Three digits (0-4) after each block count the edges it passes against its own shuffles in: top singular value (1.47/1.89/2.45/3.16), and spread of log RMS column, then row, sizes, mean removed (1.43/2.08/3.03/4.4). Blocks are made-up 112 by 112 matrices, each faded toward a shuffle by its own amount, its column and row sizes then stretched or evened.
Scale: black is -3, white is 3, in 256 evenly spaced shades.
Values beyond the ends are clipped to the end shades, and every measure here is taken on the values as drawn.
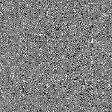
1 2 1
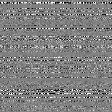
3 0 4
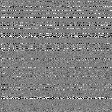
3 1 4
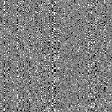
3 3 0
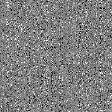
1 3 0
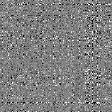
2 3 3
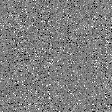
0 2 1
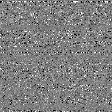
1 0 3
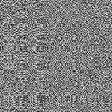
3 1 0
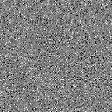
2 0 1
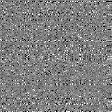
3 2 3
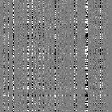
4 4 2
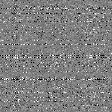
2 1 3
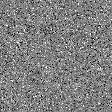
0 0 1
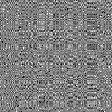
4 0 2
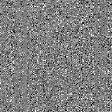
2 3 1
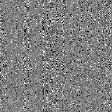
2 3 1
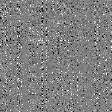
2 3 1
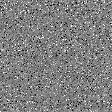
0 0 1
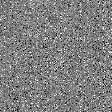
1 2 0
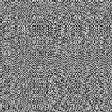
4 2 2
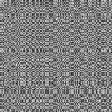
4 2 2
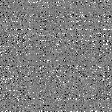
0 2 3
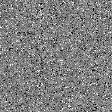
0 1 1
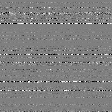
2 0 4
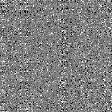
2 2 1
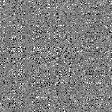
2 2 2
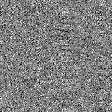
2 1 0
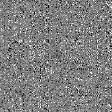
2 2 1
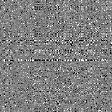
3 2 2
